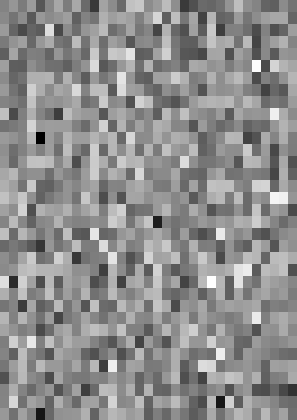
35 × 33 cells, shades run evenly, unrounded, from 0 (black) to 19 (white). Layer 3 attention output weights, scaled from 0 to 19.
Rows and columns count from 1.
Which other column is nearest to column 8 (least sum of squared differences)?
1
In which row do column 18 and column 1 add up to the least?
19
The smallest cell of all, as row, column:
12, 5
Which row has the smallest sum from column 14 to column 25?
3
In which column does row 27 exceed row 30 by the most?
29
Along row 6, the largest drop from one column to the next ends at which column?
30
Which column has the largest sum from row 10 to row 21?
11
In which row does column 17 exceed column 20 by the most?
9
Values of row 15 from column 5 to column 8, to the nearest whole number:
11 8 11 10
